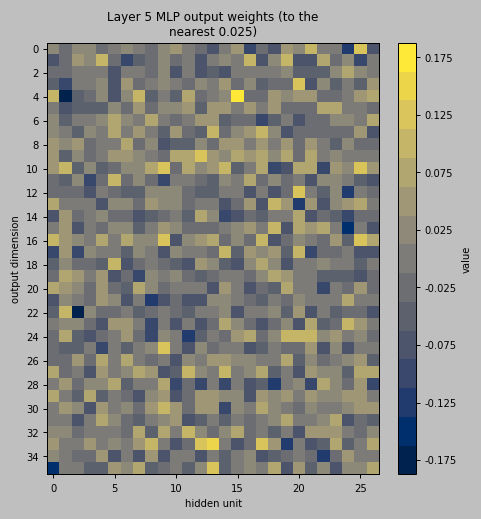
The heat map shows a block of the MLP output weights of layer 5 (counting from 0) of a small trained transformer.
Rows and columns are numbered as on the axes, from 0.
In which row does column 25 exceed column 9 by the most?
27
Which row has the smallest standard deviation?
2
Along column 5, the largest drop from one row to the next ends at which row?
19
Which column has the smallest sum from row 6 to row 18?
24
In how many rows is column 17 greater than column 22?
18
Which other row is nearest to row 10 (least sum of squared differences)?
16
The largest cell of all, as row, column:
4, 15
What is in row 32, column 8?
-0.05
